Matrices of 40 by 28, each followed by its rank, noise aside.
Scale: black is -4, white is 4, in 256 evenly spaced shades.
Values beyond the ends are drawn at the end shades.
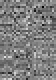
six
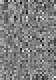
six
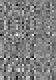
three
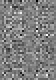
four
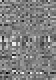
three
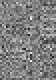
six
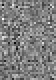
seven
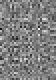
four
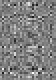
three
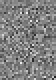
seven
